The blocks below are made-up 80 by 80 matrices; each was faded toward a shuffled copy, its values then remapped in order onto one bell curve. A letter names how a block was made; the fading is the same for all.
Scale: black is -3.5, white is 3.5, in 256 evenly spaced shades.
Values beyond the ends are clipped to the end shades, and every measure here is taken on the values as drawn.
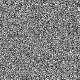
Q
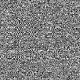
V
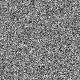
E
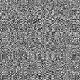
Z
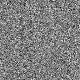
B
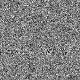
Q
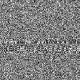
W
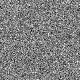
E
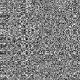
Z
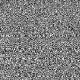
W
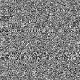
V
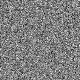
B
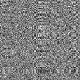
Z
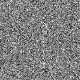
B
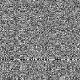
W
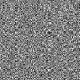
Z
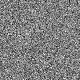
E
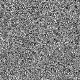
Q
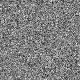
E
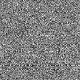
V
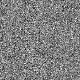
B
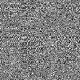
W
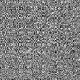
Z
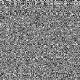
V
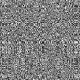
Z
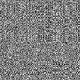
Z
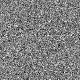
Q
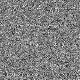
Q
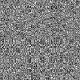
Z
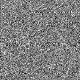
Q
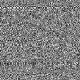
W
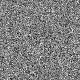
E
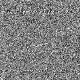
Q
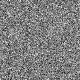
B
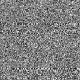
W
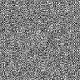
Z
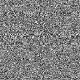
W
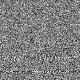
Q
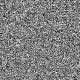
E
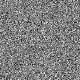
Q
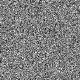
B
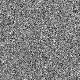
B
